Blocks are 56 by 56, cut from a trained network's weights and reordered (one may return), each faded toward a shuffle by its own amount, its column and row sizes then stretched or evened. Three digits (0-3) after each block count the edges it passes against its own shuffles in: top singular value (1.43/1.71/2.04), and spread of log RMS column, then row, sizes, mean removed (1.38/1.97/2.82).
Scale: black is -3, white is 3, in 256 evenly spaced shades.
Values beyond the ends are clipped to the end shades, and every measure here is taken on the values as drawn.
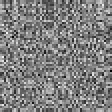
3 0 0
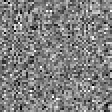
2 1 0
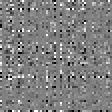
0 3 3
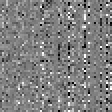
0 3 1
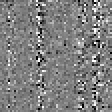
1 3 1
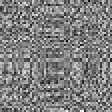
3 1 0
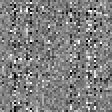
0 3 1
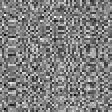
3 0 1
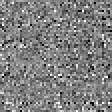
0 1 2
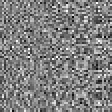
3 2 1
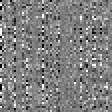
3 3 1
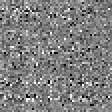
1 1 2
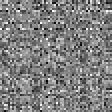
3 1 2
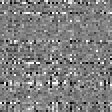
3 1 3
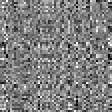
3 2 2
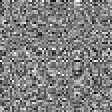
3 1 2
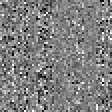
0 3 0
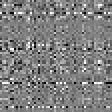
3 2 3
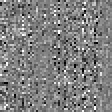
0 3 0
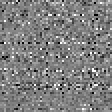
0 1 3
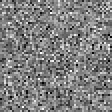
2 0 1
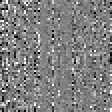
2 3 0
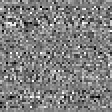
1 0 3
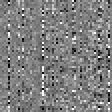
1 3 1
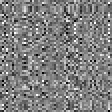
3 3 1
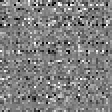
2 2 3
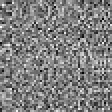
2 1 0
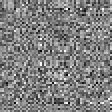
3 1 2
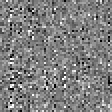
1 2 1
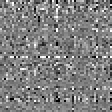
2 2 3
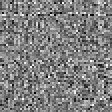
2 0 2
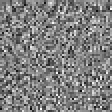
2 0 1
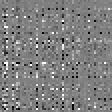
1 3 3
